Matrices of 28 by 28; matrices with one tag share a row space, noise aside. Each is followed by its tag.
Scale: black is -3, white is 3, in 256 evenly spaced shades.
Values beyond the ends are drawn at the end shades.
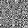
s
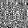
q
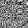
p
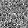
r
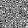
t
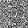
r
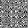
s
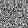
p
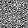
r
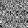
t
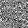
p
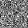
q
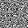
q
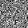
q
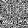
t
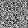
q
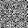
q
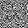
q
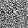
q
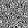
s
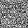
p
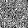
p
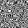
q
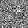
r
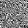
t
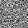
q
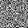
q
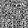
r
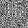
p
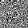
q
